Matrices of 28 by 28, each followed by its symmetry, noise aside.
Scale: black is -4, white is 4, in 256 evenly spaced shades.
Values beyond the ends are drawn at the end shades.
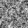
symmetric.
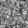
no symmetry.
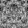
mirrored left to right.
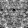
mirrored left to right.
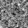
symmetric across the other diagonal.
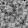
symmetric.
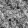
same after a half turn.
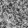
symmetric across the other diagonal.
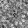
symmetric.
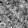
symmetric across the other diagonal.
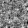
antisymmetric.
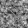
no symmetry.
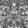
mirrored left to right.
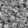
same after a half turn.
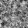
antisymmetric.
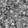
symmetric.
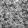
no symmetry.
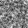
symmetric across the other diagonal.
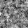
antisymmetric.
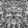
mirrored left to right.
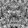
mirrored left to right.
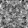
mirrored left to right.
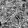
symmetric.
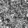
symmetric across the other diagonal.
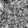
antisymmetric.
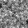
same after a half turn.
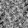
same after a half turn.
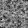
same after a half turn.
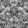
mirrored left to right.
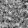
no symmetry.
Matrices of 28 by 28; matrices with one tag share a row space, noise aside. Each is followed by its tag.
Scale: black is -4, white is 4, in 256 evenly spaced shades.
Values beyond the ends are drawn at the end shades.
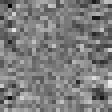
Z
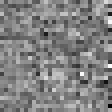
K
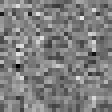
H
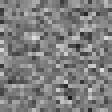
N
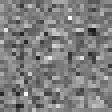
H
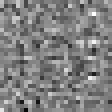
H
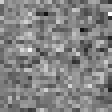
K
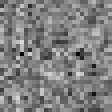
H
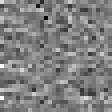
N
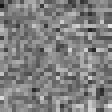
N
